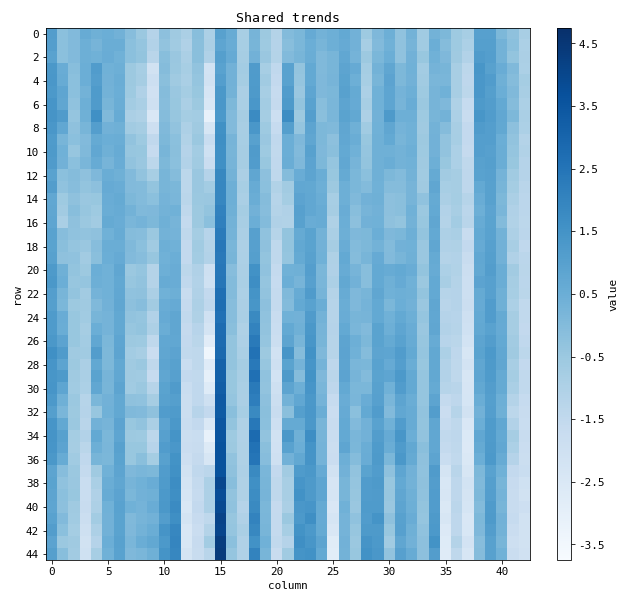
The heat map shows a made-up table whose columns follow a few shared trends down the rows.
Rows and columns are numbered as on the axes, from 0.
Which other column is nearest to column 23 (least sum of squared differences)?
39
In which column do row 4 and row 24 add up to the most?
15
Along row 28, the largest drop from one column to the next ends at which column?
16
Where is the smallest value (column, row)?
14, 27
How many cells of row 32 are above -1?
32
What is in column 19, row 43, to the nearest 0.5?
0.5
